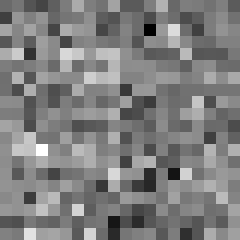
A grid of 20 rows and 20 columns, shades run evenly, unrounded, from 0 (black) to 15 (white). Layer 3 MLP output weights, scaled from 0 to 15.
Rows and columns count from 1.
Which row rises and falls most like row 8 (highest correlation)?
14
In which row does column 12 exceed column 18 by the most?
12
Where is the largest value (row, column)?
13, 4
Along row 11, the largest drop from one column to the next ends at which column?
3
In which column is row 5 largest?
6
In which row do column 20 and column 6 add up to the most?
5
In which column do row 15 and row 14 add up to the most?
10
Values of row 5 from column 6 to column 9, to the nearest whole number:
13 12 9 11
